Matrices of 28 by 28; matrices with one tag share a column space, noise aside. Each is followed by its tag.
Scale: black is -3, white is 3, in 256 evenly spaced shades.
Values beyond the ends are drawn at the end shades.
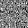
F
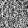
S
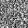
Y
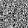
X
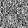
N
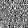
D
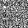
D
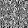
Y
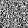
X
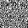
D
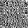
N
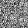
N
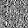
S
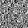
N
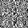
S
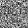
N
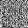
S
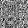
Y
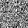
F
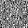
Y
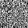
F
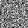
X
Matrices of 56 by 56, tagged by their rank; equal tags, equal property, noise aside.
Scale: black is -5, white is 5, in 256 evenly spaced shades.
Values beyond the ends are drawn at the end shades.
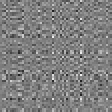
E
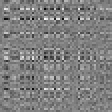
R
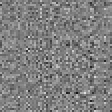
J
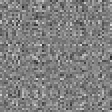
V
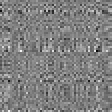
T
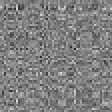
J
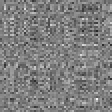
J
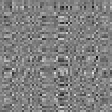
T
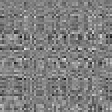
T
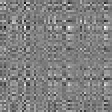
E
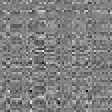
V
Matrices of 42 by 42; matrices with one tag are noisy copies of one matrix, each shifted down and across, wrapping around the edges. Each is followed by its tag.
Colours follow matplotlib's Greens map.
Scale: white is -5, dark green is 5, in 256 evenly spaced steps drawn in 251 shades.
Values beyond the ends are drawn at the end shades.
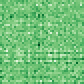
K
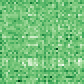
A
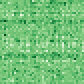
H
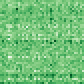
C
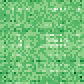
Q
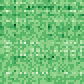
C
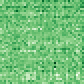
A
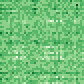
Q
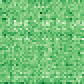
H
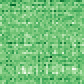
A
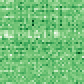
A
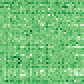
A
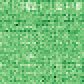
A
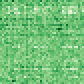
A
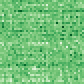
Q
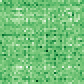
Q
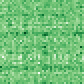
H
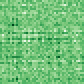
K
